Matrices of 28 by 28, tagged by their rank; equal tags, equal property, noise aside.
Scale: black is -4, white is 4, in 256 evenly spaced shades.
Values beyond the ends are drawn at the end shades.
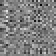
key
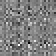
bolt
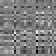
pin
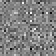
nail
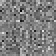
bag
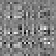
bolt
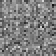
nail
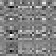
pin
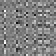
bolt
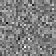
nail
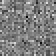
nail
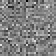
bag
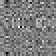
key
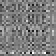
bolt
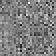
bag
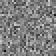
nail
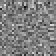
bag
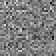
nail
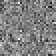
nail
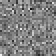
bag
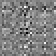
bolt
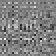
key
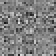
key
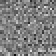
bag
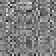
key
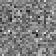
nail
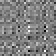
bolt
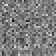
nail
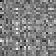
key
